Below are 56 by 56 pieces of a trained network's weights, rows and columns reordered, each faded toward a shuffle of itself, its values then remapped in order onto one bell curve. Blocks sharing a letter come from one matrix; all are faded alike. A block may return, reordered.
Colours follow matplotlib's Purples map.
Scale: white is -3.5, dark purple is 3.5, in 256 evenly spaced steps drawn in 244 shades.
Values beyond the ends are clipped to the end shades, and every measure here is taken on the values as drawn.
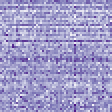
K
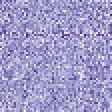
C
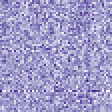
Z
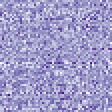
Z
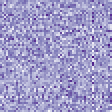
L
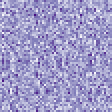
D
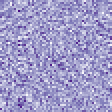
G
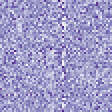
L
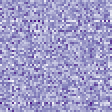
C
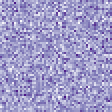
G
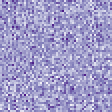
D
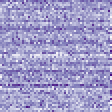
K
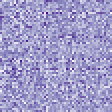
C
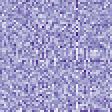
L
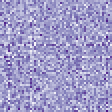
L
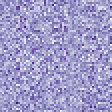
G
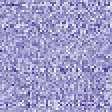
Z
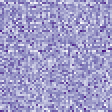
Z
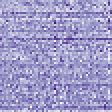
K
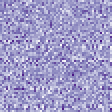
C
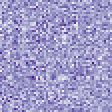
D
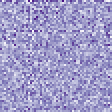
C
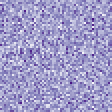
G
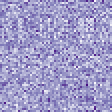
G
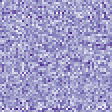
C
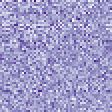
C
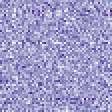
Z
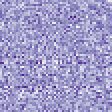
C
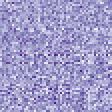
Z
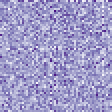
L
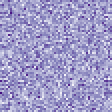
G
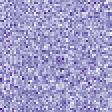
D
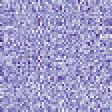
D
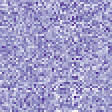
L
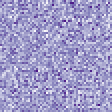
D
